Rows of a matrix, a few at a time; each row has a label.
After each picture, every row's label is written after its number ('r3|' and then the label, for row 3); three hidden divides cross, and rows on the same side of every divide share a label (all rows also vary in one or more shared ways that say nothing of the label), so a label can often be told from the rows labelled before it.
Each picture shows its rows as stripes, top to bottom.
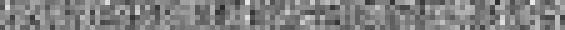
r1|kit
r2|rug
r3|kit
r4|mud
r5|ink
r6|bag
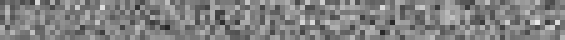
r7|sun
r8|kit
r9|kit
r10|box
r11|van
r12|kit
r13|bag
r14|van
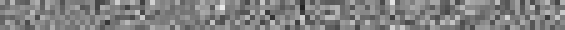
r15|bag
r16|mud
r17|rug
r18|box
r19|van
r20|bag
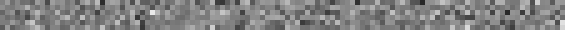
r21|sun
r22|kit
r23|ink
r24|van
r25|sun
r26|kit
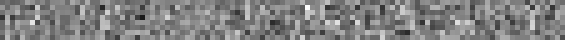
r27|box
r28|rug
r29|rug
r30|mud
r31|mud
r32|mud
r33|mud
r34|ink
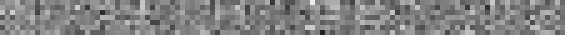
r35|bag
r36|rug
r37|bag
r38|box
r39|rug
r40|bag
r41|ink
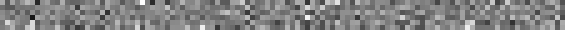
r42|van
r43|ink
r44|ink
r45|mud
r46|rug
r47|box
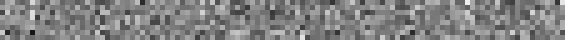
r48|van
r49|rug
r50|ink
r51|bag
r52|sun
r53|kit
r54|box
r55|kit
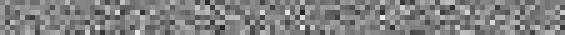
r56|van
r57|mud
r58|kit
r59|ink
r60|bag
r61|box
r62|box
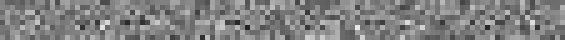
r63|van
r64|sun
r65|van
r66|mud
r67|kit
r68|ink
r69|bag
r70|rug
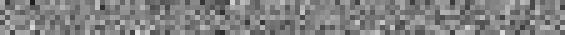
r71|kit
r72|bag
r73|van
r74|sun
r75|bag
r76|bag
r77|mud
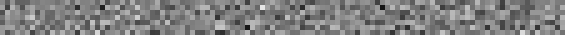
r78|van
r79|van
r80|bag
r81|kit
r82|sun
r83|rug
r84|sun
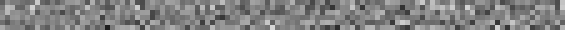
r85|sun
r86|van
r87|rug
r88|sun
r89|box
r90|rug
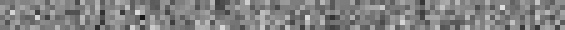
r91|sun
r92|mud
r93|van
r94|rug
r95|bag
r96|ink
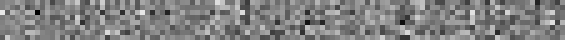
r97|rug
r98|ink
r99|van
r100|rug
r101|kit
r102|rug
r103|kit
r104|rug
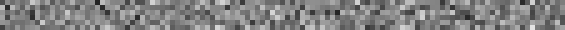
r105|ink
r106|sun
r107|van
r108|bag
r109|ink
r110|mud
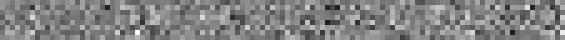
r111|rug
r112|rug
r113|ink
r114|van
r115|mud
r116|sun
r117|sun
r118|kit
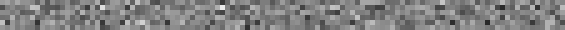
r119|rug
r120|sun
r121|van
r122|van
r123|ink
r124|bag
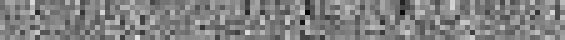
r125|sun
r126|van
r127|box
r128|kit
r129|mud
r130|mud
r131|sun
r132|kit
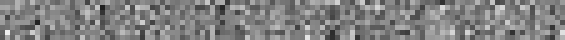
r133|rug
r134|rug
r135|bag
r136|box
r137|van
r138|van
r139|rug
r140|rug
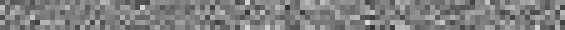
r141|kit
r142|bag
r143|rug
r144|van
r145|ink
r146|van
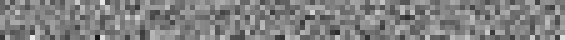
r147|mud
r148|bag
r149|rug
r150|sun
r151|rug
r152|sun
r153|box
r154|kit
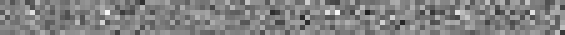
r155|mud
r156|mud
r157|kit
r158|mud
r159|kit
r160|rug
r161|ink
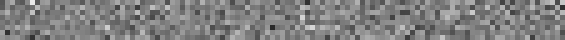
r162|van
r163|ink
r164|sun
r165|van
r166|box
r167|mud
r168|box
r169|rug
